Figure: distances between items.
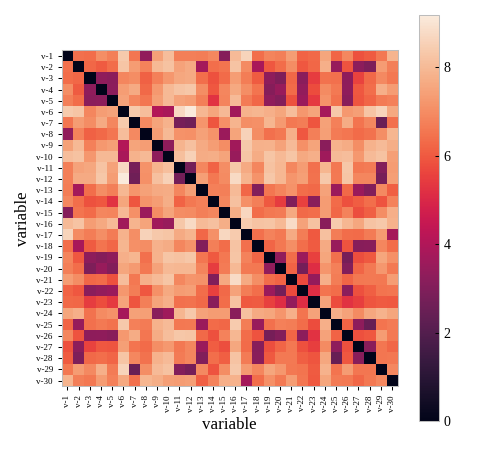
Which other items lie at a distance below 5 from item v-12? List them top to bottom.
v-7, v-11, v-29
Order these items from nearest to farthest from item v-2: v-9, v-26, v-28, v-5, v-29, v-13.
v-28, v-13, v-26, v-5, v-29, v-9
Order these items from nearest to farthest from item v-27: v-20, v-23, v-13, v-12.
v-13, v-23, v-20, v-12
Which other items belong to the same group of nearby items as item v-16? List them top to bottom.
v-6, v-9, v-10, v-24
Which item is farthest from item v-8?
v-17
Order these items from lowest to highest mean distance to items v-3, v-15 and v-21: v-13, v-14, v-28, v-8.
v-14, v-8, v-28, v-13
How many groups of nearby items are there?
7
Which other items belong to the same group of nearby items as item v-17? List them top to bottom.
v-30
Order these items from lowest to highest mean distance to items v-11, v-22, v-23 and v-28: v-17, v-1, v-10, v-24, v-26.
v-26, v-1, v-17, v-24, v-10
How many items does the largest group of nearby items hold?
7
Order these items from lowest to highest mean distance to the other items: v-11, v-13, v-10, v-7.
v-13, v-7, v-11, v-10
